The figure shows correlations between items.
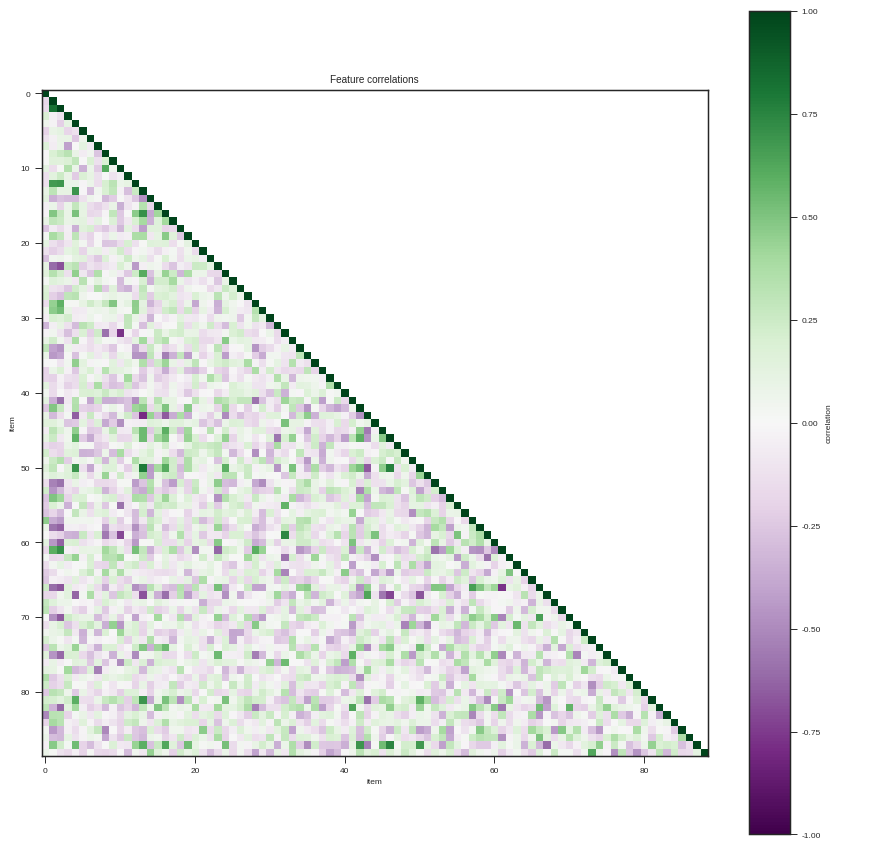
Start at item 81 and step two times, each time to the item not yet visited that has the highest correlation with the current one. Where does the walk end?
50
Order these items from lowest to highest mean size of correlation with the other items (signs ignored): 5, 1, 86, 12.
5, 86, 12, 1
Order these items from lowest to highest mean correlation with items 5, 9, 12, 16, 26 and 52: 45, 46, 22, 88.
88, 22, 46, 45
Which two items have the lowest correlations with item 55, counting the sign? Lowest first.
10, 62
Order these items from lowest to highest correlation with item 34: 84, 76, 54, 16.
54, 16, 84, 76
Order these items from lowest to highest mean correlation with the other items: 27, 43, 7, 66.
43, 7, 66, 27
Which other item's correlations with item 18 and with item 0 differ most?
81
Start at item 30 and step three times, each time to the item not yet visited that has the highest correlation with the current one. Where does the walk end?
59
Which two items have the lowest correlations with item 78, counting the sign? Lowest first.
42, 83
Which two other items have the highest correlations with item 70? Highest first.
66, 82
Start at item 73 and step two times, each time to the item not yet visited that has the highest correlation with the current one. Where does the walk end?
14
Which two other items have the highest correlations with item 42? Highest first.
87, 46
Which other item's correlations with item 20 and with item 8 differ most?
61
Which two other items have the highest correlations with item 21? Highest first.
85, 65
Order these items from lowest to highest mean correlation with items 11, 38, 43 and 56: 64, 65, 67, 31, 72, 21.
65, 21, 72, 64, 31, 67
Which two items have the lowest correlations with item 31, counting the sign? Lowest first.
46, 50
